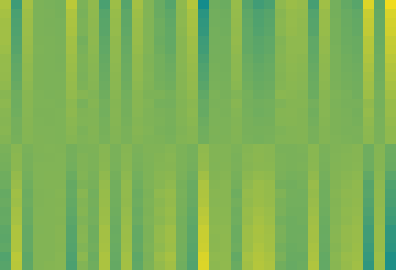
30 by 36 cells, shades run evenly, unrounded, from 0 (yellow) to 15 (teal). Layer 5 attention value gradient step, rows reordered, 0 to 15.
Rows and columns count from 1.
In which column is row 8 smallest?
36
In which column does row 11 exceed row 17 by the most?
19
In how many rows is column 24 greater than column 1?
16
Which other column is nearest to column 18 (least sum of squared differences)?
1
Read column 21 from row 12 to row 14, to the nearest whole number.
8 8 8
